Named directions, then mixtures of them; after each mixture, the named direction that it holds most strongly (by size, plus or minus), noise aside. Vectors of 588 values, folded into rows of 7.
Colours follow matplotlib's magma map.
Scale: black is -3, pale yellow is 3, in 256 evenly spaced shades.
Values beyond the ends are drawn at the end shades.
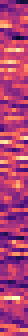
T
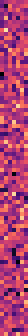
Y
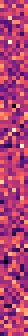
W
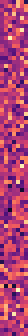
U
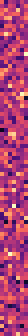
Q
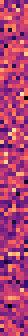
Q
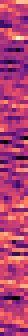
T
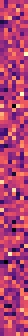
W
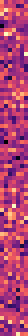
Q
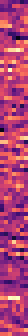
T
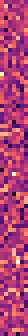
Y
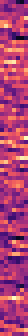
T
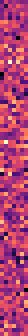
Y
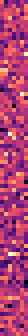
Q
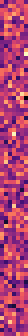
Q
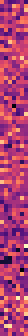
W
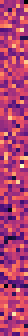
U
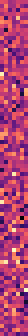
Y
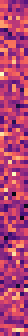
Y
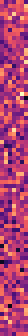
U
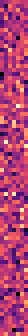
Y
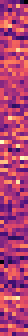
T
